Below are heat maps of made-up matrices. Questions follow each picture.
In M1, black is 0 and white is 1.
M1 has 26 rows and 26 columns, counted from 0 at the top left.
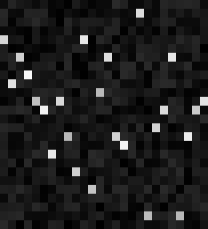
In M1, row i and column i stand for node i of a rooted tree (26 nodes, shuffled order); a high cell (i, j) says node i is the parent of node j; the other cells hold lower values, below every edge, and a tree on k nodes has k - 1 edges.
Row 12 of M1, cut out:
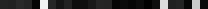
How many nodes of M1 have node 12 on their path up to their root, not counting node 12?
5
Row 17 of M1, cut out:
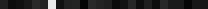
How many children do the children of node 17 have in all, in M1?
3
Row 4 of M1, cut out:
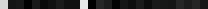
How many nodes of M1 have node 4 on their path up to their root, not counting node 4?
8
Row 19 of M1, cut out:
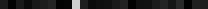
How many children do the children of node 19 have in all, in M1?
1
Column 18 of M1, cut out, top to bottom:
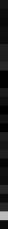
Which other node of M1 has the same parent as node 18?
22
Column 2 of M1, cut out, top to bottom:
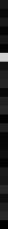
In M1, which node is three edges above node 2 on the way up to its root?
1
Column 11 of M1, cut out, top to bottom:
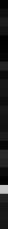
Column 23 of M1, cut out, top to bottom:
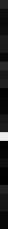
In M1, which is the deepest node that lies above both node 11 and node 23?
15
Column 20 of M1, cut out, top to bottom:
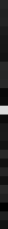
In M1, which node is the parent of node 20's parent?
10
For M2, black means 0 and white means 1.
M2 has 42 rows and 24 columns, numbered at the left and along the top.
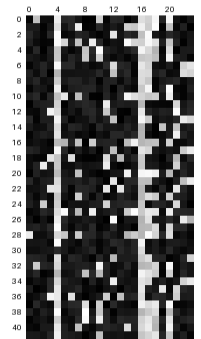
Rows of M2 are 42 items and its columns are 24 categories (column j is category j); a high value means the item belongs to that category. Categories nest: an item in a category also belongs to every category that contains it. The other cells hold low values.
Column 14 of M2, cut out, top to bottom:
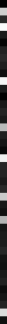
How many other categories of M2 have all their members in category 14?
4
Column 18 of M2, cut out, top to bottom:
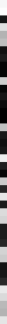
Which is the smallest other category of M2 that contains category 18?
20
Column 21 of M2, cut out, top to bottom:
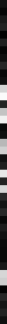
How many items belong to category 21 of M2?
10
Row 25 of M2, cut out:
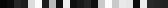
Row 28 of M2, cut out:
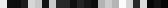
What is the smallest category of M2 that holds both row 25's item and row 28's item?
5
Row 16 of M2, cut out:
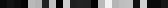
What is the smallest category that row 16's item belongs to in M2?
9
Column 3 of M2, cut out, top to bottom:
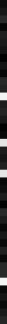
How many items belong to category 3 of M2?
4
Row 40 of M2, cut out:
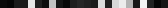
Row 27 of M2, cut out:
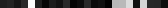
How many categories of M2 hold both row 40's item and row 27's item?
5
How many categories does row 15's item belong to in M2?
3
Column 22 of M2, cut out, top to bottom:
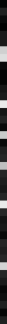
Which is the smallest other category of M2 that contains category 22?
23
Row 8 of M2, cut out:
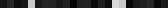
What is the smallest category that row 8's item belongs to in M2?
17
